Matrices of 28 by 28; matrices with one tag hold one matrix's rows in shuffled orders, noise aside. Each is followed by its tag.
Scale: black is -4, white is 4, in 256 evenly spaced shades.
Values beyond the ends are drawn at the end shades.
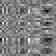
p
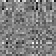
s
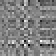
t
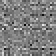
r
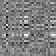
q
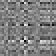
t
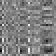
p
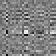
q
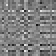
t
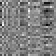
p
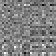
r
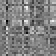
q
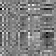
p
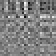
t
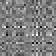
s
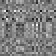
s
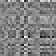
t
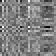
p
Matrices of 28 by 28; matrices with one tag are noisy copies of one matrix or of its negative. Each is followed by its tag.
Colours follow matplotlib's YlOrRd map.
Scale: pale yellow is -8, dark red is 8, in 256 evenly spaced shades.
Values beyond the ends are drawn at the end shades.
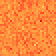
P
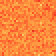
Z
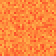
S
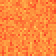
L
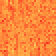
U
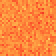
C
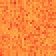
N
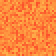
P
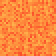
C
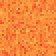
P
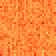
N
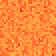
C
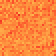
Z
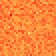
S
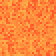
L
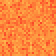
L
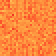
N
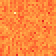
N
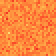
P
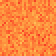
C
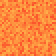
C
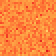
P
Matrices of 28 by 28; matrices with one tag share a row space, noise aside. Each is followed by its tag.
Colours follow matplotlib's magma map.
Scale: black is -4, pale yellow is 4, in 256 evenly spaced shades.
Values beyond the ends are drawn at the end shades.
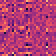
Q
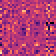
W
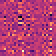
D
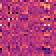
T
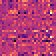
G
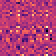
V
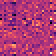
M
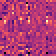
Q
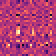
V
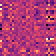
W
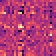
D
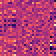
M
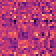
G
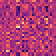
V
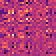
Q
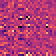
Q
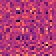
V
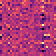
T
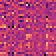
Q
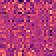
D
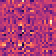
D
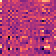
T
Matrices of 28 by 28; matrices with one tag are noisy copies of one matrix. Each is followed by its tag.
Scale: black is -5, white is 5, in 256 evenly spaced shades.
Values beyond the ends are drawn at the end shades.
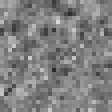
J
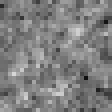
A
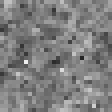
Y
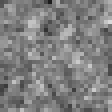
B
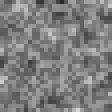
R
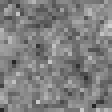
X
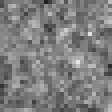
B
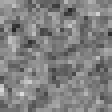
J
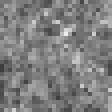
B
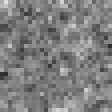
Y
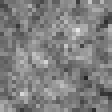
A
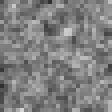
B
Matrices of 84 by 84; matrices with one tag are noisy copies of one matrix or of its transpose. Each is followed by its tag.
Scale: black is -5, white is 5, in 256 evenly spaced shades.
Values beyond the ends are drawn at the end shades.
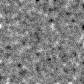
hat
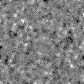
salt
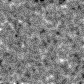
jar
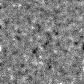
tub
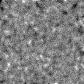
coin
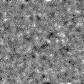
tub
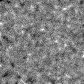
coin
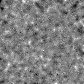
coin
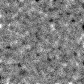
hat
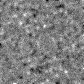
salt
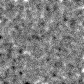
hat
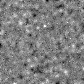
salt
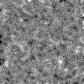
jar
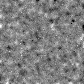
hat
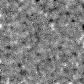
hat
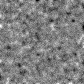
hat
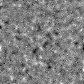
tub
